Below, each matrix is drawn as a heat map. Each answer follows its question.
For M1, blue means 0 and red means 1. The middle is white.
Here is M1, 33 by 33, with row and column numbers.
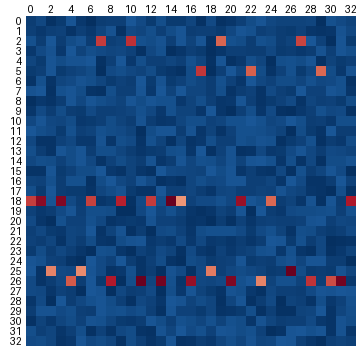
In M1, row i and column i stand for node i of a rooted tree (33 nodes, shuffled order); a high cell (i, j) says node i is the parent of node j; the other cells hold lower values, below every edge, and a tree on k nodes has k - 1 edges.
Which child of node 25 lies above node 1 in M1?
18
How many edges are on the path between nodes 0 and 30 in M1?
4
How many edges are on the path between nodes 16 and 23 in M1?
2
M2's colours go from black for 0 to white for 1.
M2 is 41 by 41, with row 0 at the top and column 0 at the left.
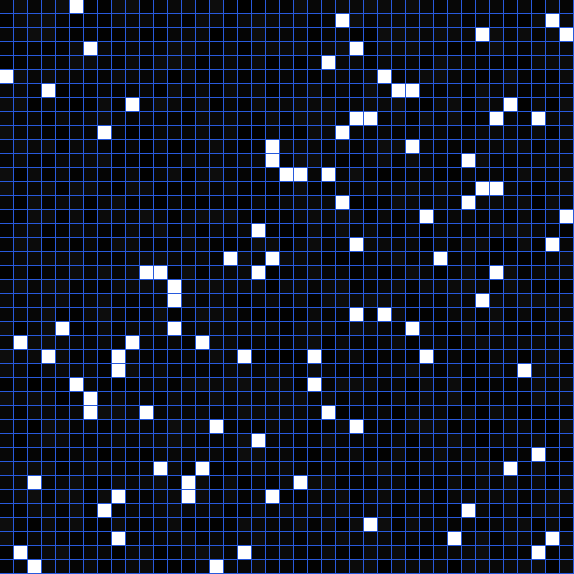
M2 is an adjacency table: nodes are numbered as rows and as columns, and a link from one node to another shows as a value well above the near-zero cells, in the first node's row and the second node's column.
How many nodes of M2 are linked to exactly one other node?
8
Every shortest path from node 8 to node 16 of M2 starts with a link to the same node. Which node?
node 35
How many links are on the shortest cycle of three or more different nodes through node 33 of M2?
6
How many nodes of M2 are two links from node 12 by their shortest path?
3
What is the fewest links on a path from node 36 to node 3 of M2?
7
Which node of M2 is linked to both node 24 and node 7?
node 9
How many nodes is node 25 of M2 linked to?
5
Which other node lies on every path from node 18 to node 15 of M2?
node 19
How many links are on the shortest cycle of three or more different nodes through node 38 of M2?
5
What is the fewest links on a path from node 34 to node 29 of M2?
4
